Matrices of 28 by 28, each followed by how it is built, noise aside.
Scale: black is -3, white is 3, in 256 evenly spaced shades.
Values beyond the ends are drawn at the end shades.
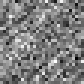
Hankel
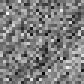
Hankel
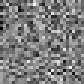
low rank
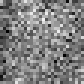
smooth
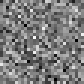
Toeplitz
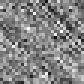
Toeplitz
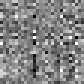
low rank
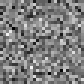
repeating rows
